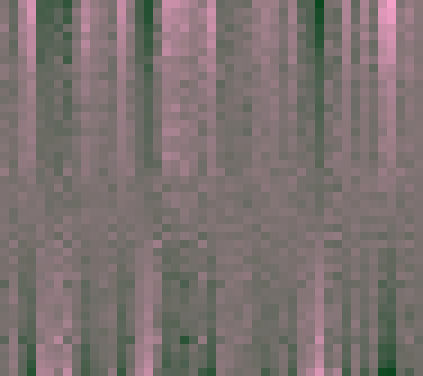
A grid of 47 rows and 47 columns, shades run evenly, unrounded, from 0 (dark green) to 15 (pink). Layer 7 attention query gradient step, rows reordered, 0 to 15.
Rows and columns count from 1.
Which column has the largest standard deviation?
44
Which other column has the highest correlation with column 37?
13
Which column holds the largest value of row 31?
18
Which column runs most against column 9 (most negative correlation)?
38
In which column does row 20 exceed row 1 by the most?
36
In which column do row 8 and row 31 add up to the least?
8
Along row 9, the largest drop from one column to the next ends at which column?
5
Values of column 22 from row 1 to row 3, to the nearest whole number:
10 9 9
